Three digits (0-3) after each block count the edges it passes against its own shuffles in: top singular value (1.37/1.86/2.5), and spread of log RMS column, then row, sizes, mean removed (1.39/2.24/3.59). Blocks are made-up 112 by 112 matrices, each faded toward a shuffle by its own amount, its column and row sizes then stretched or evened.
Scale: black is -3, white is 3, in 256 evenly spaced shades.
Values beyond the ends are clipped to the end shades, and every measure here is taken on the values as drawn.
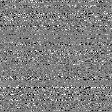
1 0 3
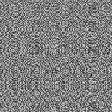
3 0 1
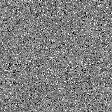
0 0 1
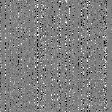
1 3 0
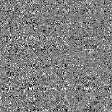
2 2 2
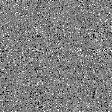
1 1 1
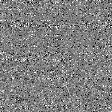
1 1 2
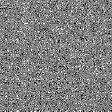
1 1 2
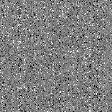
1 2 0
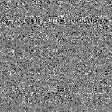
2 0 2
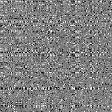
3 1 2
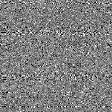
2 0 2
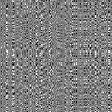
3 3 0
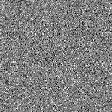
2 0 0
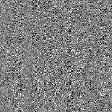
2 2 1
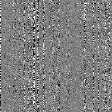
2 3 1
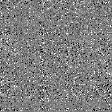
0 2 2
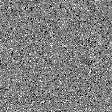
1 1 1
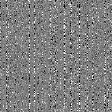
2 3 0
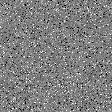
0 0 1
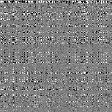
3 2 3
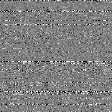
2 0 3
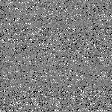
1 0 2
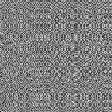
3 1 1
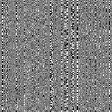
3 3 0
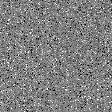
0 1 0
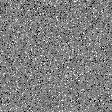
0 0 0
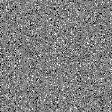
1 2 0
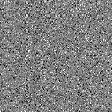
2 1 0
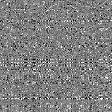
3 1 2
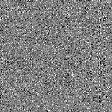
2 1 1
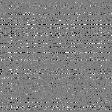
2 1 3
